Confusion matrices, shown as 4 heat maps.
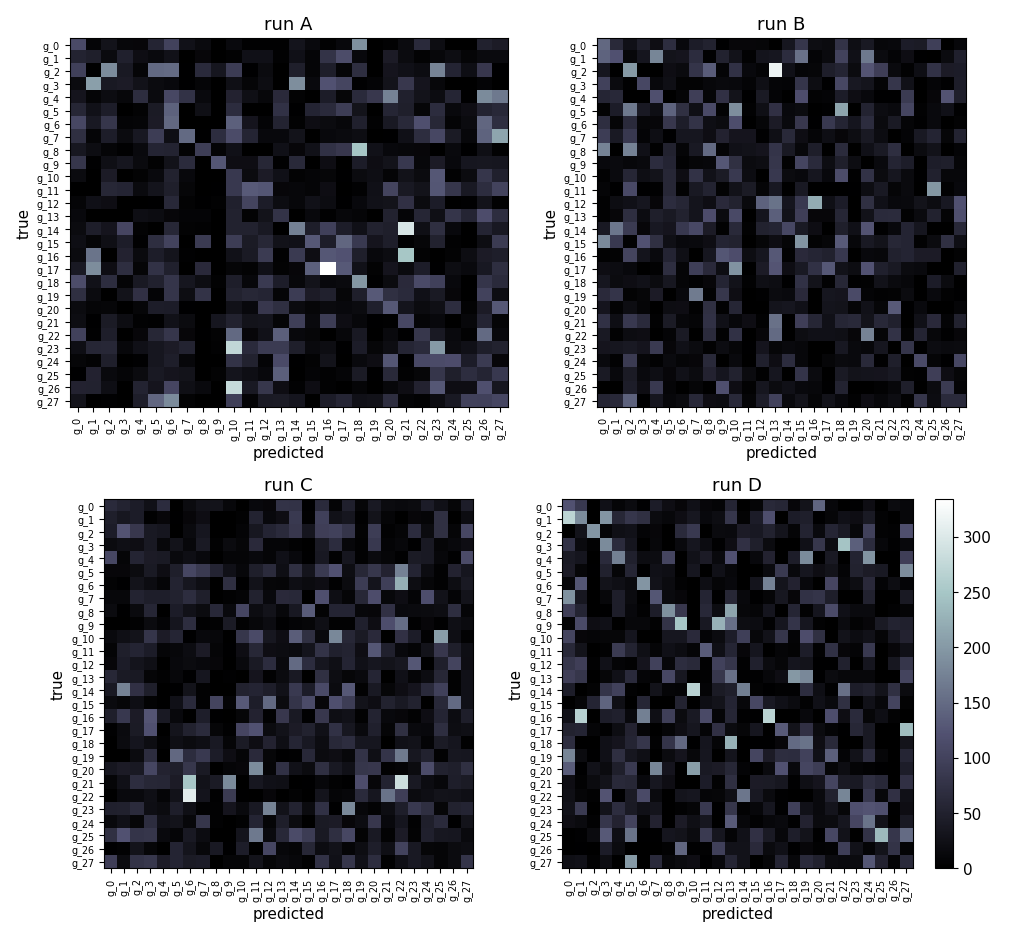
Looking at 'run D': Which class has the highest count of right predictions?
g_16
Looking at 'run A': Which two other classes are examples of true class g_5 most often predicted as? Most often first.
g_6, g_17
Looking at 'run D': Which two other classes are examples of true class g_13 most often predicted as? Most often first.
g_18, g_19
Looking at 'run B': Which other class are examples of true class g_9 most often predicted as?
g_15
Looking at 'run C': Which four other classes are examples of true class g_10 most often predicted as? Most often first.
g_25, g_17, g_14, g_11
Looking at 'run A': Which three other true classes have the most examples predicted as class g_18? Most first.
g_8, g_0, g_15
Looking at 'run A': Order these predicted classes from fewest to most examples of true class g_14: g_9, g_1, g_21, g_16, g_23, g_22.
g_9, g_22, g_1, g_23, g_16, g_21
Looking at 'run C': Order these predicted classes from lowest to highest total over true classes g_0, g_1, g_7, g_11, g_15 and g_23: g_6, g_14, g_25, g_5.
g_5, g_6, g_25, g_14
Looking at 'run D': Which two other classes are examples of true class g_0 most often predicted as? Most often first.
g_20, g_1
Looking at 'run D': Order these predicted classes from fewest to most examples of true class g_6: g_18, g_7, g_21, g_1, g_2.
g_2, g_7, g_18, g_21, g_1
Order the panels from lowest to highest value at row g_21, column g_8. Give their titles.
run A, run D, run C, run B
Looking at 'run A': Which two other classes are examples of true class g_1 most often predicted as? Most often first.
g_17, g_16
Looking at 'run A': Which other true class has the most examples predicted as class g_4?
g_19
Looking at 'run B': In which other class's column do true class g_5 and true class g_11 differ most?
g_18
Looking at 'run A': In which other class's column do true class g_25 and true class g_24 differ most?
g_22
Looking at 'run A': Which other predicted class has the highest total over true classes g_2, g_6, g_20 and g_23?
g_10
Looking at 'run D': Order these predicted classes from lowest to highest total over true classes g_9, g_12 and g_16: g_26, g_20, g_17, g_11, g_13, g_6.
g_20, g_17, g_26, g_11, g_6, g_13
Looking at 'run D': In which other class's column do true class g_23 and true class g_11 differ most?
g_25
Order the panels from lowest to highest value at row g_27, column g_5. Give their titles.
run B, run C, run A, run D
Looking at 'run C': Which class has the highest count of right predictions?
g_15
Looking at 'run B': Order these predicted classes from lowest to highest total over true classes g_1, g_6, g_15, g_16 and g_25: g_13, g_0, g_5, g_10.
g_5, g_13, g_10, g_0
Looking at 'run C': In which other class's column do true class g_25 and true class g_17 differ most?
g_1
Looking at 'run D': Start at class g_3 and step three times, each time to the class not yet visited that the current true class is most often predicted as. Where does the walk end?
g_10
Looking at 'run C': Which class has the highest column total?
g_22
